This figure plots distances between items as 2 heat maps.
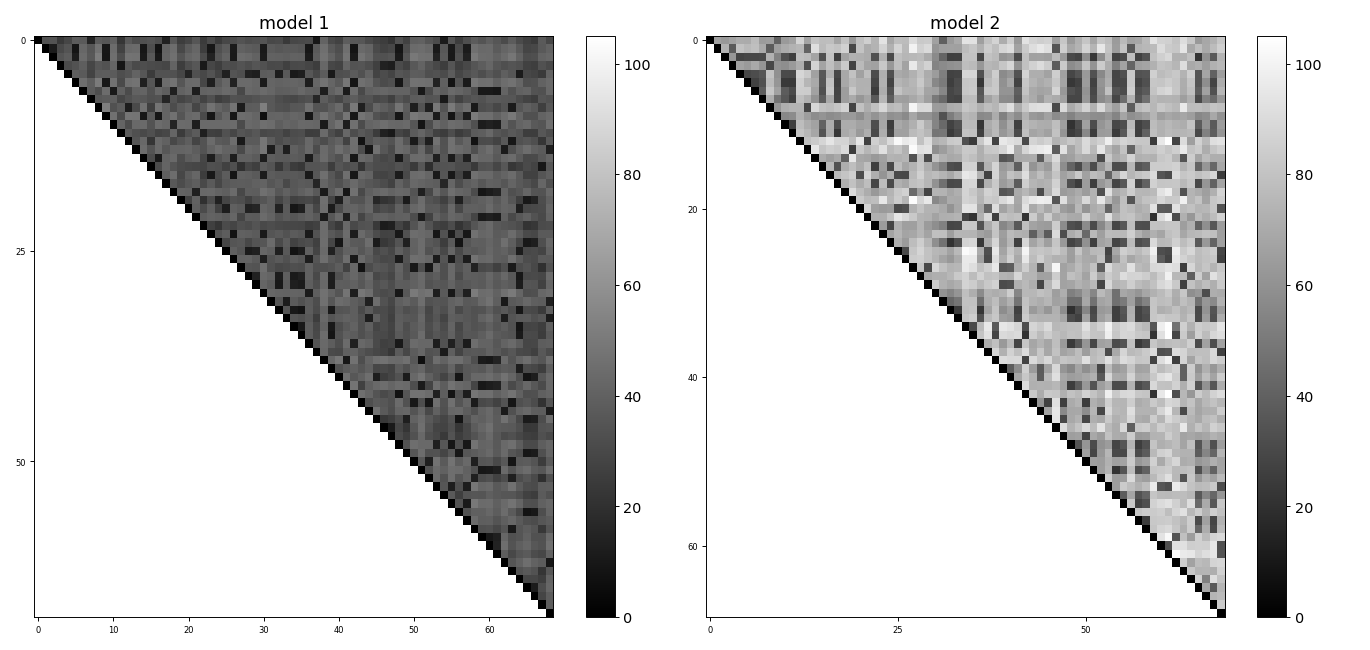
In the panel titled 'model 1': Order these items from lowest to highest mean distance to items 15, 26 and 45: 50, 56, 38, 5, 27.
56, 5, 27, 50, 38
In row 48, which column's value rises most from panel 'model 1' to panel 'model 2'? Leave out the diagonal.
42
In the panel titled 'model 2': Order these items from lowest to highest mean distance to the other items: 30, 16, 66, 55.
55, 30, 66, 16
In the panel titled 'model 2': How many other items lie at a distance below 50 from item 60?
8
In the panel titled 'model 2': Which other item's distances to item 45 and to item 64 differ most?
43
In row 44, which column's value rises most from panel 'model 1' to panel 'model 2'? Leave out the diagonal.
13
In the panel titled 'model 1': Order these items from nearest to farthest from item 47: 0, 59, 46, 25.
46, 0, 25, 59
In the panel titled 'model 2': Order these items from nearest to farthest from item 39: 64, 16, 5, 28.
5, 16, 28, 64
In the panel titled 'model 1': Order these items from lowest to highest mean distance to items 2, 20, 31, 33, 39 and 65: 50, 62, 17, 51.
62, 17, 50, 51
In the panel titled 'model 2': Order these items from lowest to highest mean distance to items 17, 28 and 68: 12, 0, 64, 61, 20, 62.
20, 64, 61, 0, 62, 12
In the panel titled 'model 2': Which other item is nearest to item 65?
2
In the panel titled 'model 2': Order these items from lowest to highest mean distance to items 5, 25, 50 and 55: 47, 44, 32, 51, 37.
32, 51, 47, 37, 44
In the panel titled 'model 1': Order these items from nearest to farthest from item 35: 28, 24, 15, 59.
28, 15, 24, 59
